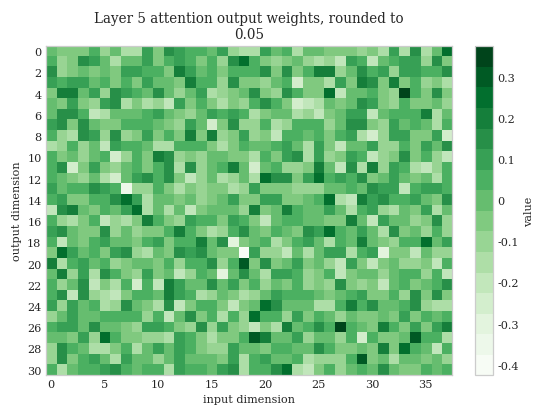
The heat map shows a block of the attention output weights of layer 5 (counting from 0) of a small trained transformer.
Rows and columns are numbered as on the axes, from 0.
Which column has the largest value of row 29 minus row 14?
28
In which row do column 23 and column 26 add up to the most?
4
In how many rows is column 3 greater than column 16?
21
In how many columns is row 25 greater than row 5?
19
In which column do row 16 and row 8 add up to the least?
30
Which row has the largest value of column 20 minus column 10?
24
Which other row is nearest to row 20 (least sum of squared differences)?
1
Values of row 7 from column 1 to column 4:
0.15 -0.05 0.15 0
